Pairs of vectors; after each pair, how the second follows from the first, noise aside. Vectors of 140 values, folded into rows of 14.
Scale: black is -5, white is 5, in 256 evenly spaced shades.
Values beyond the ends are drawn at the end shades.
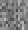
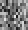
scaled up.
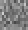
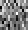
wrapped around, negated, scaled up.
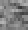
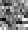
wrapped around, negated, scaled up.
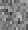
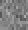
reversed, shrunk.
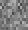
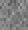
negated, shrunk.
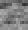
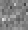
wrapped around, negated, partly zeroed.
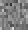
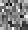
scaled up.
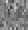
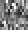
scaled up.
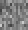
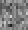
copied.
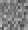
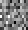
wrapped around, negated, scaled up.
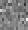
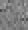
negated, shrunk.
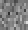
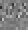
reversed, negated, partly zeroed.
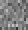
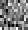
negated, scaled up.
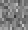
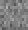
wrapped around, shrunk.
